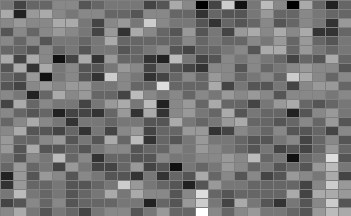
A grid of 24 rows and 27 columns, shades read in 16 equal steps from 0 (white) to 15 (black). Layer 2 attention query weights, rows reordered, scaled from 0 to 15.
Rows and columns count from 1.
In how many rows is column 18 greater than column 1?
11
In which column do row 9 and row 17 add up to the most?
4
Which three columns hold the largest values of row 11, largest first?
3, 10, 22
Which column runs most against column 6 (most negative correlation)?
26
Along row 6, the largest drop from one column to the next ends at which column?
21
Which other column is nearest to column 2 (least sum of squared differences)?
27
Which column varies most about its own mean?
16
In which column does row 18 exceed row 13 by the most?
12
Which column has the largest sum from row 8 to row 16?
8
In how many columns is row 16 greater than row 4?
10
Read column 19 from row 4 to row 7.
6 9 7 8
